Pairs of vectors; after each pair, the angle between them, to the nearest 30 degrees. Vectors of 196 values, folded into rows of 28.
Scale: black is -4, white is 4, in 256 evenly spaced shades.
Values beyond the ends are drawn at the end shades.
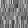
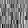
90 degrees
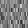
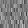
150 degrees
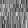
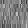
30 degrees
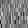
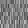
120 degrees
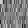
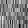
90 degrees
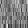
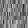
120 degrees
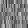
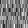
120 degrees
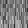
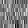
120 degrees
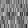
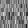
30 degrees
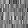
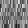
90 degrees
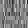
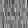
30 degrees
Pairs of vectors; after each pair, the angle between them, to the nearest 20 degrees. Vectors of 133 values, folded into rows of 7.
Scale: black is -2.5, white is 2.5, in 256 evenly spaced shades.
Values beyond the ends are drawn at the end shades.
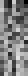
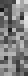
100 degrees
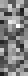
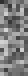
140 degrees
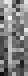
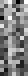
20 degrees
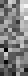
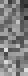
160 degrees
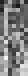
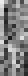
140 degrees
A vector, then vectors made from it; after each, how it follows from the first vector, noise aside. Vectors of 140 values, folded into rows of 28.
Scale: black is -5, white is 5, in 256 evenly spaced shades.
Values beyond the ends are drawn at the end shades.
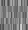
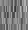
wrapped around, negated.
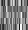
scaled up.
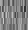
wrapped around, negated.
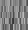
wrapped around, negated.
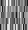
reversed, scaled up.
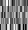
reversed, scaled up.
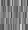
copied.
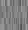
negated, shrunk.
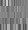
reversed, partly zeroed.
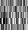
wrapped around, negated, scaled up.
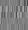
reversed, partly zeroed.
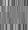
reversed, partly zeroed.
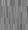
negated, shrunk.
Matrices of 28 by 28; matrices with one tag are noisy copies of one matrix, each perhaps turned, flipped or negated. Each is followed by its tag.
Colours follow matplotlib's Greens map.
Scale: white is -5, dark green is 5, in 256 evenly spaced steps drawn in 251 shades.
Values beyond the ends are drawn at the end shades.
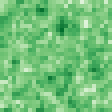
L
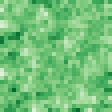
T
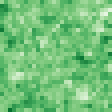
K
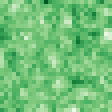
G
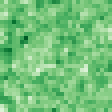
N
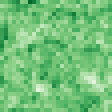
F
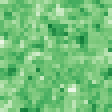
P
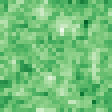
L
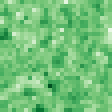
G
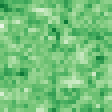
P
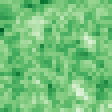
F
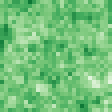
F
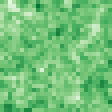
K
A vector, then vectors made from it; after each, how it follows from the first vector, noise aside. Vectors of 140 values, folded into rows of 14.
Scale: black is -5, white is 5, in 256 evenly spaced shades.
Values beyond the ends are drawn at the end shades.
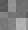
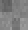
reversed, negated, shrunk.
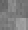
shrunk.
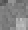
partly zeroed.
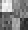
reversed, scaled up.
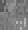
partly zeroed.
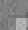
partly zeroed.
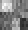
reversed, scaled up.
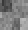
reversed, negated.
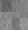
reversed, negated, shrunk.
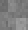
shrunk.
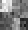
reversed, scaled up.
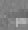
partly zeroed.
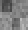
reversed, negated.
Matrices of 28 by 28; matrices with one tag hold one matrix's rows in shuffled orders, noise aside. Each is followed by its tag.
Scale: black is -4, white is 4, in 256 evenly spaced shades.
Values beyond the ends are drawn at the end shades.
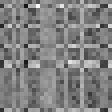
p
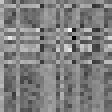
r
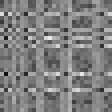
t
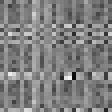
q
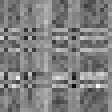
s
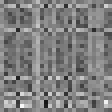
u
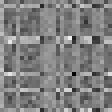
r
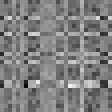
p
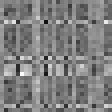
u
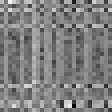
q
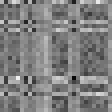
s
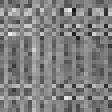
q
